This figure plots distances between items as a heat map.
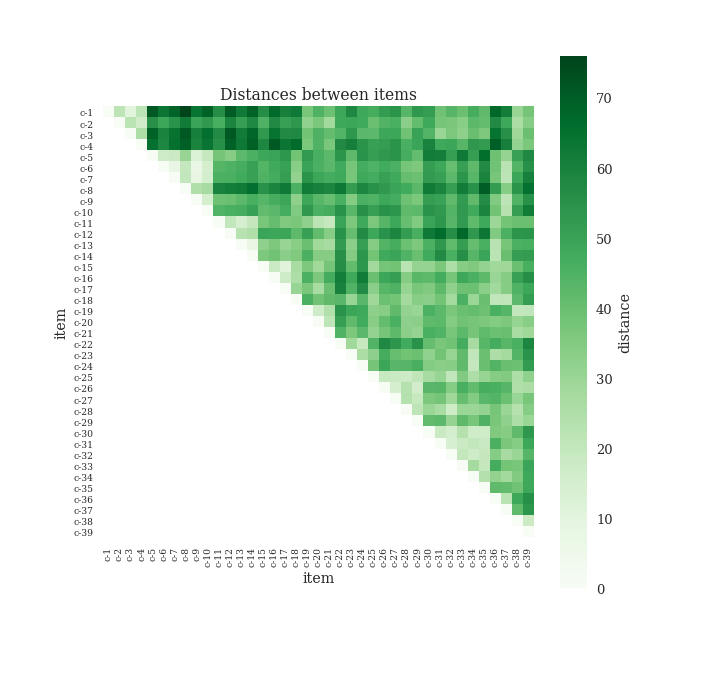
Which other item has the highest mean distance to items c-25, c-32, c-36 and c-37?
c-4
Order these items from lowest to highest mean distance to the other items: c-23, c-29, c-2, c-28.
c-28, c-29, c-23, c-2
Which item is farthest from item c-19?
c-8
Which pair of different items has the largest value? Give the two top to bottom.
c-1, c-8
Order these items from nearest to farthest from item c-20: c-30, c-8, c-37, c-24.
c-37, c-30, c-24, c-8
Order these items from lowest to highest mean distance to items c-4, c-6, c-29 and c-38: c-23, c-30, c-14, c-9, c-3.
c-9, c-3, c-23, c-30, c-14
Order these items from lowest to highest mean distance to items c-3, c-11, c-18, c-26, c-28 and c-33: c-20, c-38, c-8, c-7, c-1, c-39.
c-38, c-20, c-39, c-1, c-7, c-8
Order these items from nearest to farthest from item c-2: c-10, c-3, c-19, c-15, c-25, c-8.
c-3, c-19, c-25, c-15, c-10, c-8
